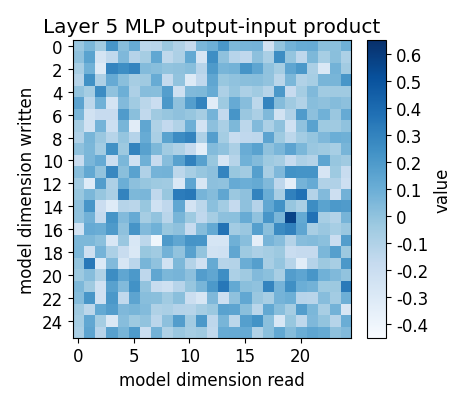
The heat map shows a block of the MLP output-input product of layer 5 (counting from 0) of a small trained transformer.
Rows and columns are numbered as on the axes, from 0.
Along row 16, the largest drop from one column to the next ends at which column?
14
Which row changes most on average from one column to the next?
19
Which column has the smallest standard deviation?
0
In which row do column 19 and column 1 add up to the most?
15
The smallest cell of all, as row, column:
17, 7
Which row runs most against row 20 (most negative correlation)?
18
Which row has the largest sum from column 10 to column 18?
21
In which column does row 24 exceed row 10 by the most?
13
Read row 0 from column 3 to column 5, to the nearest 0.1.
0.2 0 0.1
